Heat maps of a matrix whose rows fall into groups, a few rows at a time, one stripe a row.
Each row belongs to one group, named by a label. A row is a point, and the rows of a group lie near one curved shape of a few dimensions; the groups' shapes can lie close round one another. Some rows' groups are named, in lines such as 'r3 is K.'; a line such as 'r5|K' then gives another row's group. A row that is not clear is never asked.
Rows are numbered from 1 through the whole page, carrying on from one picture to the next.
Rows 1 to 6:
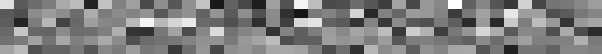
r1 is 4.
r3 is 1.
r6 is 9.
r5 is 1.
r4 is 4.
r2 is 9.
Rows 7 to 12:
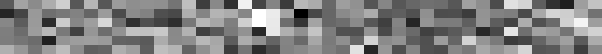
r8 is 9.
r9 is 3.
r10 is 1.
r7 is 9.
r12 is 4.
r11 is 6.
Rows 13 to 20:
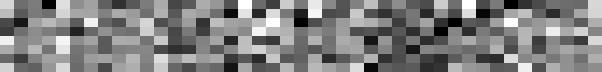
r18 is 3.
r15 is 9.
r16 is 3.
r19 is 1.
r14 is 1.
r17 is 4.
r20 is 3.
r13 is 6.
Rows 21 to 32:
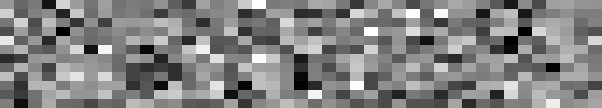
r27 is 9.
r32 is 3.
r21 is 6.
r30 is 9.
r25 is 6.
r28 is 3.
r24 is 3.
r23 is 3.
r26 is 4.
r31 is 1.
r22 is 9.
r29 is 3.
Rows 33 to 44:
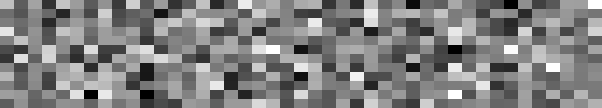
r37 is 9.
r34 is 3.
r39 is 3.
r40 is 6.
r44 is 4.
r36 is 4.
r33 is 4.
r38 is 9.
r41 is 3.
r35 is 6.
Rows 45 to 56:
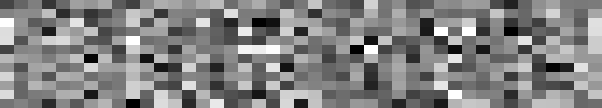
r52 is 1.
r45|6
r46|3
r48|6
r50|9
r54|1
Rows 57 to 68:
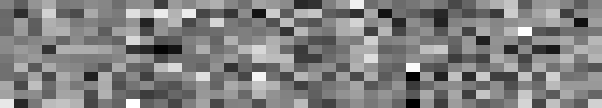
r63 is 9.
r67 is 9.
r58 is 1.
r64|3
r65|6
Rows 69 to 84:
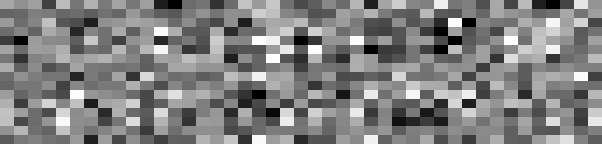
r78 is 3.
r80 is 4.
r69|1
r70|9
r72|3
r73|9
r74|3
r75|1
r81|4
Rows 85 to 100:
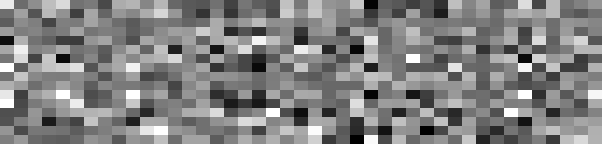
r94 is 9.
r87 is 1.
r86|3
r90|9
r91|3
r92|4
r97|1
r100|9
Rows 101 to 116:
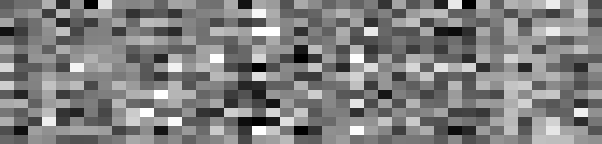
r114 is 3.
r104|9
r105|1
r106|3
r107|9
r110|4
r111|1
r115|9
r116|3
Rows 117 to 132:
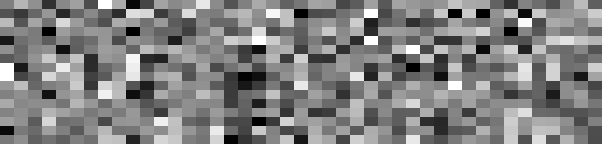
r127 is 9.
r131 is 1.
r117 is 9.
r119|3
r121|9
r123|4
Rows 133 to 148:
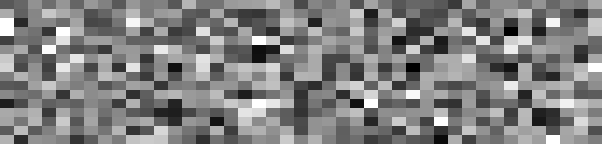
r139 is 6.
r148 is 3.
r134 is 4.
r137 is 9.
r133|9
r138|3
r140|4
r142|9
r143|3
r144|9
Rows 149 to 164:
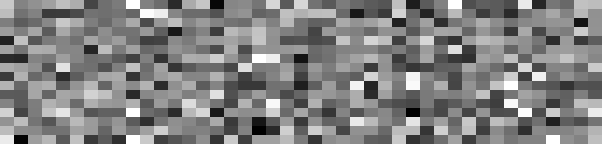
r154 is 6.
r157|3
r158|9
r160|1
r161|4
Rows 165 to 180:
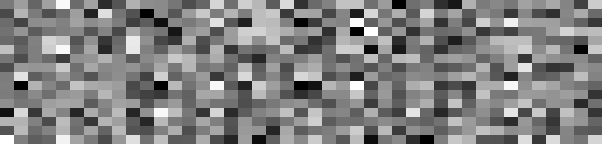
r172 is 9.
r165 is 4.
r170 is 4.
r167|9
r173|9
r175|9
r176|4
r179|4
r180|4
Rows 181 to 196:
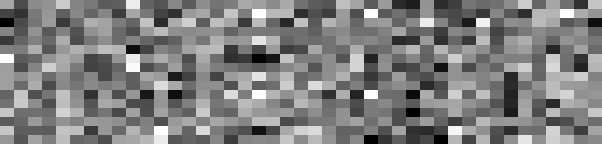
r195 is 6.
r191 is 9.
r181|4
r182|9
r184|1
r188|4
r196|3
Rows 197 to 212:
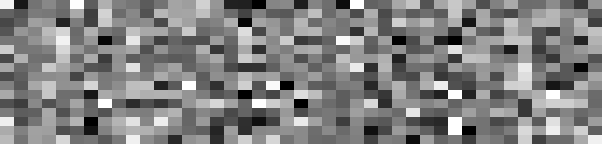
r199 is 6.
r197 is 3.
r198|6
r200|9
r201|4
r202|4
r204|4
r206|1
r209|3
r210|6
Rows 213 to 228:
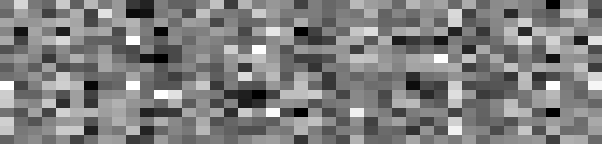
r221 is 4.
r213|3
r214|9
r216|9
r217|4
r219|3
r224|6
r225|1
